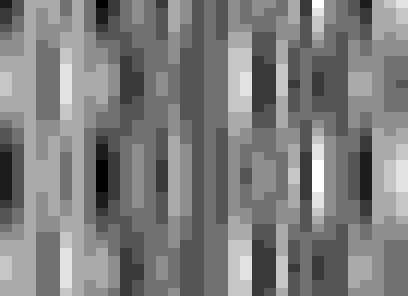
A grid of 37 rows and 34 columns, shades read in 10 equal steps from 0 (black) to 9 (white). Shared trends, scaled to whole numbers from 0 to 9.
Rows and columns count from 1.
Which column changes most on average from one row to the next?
27
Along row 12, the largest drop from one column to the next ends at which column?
22
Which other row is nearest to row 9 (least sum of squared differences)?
36
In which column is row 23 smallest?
9
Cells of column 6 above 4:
29
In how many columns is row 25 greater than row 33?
15
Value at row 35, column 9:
6
